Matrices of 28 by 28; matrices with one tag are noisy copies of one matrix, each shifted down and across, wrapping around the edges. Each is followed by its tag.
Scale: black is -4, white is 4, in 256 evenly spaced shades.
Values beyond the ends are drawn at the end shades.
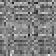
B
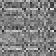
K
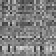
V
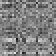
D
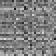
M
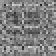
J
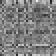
V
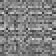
M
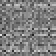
M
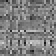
V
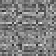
B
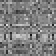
V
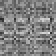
D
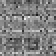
J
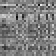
V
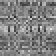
V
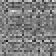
M
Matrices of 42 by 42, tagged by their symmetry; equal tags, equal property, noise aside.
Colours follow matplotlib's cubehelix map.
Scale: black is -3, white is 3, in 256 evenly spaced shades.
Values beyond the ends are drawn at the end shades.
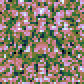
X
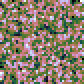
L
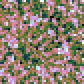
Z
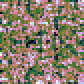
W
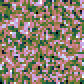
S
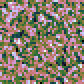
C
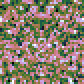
X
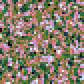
S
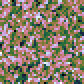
S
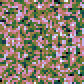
W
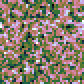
L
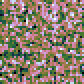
L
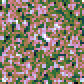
Z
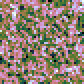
Z
